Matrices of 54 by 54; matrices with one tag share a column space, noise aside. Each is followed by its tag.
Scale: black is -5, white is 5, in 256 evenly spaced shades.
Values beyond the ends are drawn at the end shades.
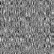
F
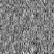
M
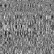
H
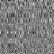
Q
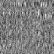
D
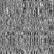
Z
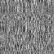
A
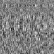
H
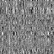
Z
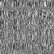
D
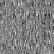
D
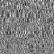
Q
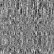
Z
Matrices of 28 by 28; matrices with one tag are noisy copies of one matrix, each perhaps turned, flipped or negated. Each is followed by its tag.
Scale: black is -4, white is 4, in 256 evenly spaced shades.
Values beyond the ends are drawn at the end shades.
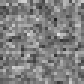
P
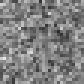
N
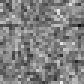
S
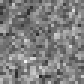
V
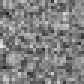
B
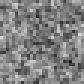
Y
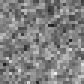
V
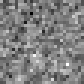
N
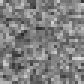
N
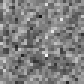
N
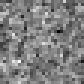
Y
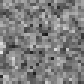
B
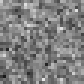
V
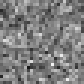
S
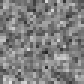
B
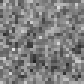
N
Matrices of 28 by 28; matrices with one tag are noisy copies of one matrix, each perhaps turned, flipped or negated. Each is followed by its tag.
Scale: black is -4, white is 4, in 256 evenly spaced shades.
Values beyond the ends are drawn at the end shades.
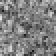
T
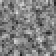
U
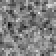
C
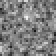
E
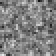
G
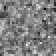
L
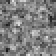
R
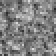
E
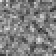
U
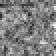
G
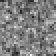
L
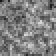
C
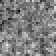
T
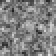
G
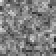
G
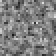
L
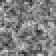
G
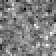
T
